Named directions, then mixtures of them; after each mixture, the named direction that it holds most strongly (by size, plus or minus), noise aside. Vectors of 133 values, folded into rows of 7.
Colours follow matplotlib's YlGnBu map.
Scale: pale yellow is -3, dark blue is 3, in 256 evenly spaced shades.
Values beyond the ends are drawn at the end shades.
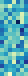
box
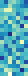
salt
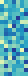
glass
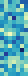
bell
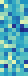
glass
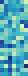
glass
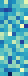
salt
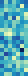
bell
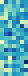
glass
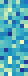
salt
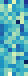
box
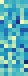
glass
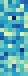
bell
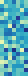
glass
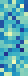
bell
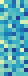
glass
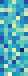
glass
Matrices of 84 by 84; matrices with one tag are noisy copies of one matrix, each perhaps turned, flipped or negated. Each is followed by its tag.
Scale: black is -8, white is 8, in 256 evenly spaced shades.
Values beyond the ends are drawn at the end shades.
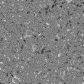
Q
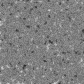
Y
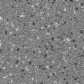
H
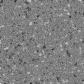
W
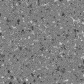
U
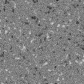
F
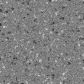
U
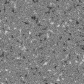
F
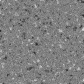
W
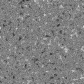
F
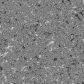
Q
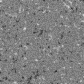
Q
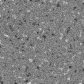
W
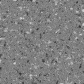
U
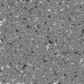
Y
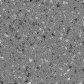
W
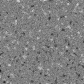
H
